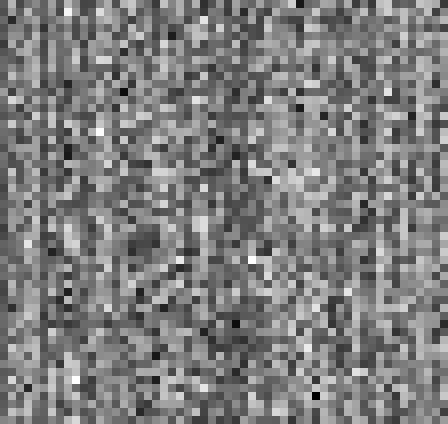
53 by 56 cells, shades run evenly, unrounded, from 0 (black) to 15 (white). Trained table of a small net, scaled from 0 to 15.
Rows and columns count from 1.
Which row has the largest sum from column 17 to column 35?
37
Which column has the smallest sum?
6
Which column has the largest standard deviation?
9
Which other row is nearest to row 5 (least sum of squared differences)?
45
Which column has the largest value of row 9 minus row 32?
7
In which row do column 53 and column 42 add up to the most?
17
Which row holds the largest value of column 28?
4
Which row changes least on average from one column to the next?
30
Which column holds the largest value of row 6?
21
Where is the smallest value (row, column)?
50, 40
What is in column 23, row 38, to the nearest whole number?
8
